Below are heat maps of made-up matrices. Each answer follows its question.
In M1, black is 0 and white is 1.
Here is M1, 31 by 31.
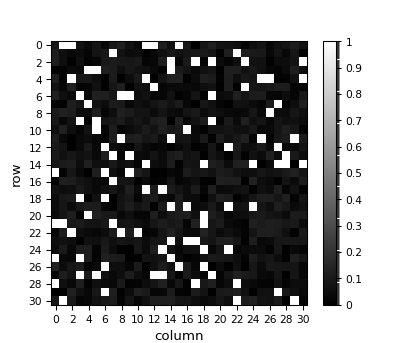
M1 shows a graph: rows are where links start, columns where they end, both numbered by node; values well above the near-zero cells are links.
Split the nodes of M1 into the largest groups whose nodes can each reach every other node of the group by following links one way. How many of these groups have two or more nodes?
1
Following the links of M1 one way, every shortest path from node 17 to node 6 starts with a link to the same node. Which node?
node 11
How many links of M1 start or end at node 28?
5
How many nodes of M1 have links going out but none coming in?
1
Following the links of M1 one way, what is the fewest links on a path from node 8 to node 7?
5
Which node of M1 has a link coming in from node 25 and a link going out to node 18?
node 14
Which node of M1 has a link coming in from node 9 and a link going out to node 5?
node 3
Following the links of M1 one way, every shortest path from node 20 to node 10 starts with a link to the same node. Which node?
node 4
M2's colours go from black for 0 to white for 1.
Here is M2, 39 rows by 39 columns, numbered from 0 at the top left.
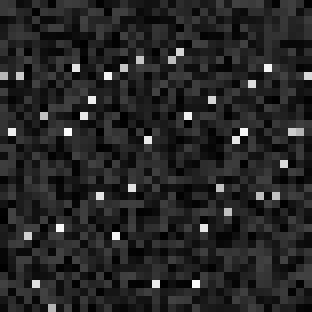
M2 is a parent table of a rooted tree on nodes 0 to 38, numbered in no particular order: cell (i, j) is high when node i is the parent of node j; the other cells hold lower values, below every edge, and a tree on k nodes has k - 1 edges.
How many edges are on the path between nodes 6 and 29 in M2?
7
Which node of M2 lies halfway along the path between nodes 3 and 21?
17
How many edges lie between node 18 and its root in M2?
8
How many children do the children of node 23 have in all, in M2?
5
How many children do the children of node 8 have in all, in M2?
4
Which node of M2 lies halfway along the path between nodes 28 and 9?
14
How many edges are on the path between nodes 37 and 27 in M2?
3
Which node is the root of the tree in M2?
20
